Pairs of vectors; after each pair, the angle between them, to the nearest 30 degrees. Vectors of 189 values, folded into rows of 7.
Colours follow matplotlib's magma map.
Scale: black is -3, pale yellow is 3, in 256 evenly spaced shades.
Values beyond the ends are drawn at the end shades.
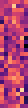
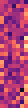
150 degrees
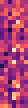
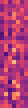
30 degrees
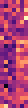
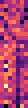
150 degrees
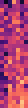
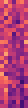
150 degrees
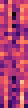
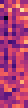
60 degrees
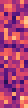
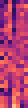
90 degrees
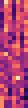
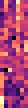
60 degrees
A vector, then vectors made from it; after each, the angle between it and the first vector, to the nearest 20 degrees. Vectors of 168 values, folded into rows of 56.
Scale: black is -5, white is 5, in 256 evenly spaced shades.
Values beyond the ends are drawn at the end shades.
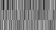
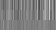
80 degrees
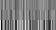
100 degrees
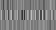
60 degrees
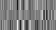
100 degrees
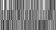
160 degrees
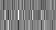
60 degrees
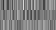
40 degrees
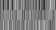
40 degrees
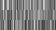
140 degrees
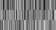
40 degrees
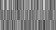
160 degrees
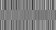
80 degrees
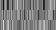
20 degrees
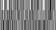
160 degrees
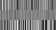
100 degrees
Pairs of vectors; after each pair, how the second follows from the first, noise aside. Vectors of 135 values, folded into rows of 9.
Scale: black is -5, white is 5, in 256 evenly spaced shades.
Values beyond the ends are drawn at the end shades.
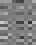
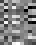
reversed, negated, scaled up.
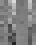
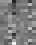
sign-scrambled.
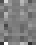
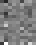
sign-scrambled.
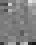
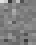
reversed, negated, partly zeroed.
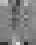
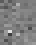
wrapped around, partly zeroed.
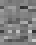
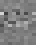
reversed, negated, partly zeroed.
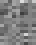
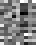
scaled up.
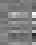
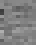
wrapped around, negated, shrunk.
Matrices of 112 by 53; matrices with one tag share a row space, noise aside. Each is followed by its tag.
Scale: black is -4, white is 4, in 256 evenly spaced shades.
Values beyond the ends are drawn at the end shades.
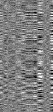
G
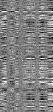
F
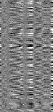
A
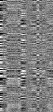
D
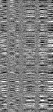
F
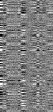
D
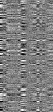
D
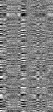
D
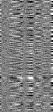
A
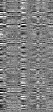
D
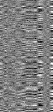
G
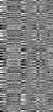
D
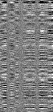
F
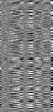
A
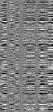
F
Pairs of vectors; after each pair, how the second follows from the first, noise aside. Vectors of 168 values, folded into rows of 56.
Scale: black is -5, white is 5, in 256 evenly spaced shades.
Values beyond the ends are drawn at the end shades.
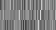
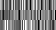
negated, scaled up.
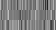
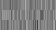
wrapped around, shrunk.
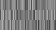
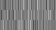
wrapped around, negated, partly zeroed.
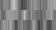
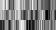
wrapped around, scaled up.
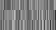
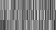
wrapped around.
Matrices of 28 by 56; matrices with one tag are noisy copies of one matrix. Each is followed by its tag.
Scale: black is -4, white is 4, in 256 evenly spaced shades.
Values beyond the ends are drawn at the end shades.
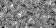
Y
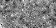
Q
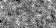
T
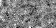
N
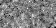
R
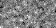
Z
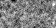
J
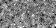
R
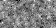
T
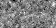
J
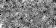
Q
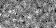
Z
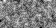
T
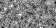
Y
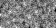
Z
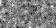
N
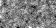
N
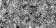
N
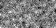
Z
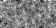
T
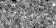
J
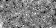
Q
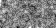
N
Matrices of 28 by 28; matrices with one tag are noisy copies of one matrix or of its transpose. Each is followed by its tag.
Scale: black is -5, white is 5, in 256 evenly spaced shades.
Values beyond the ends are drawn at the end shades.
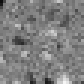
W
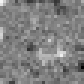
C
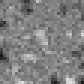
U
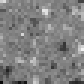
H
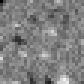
W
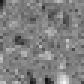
W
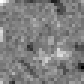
C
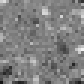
H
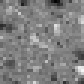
U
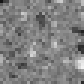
W
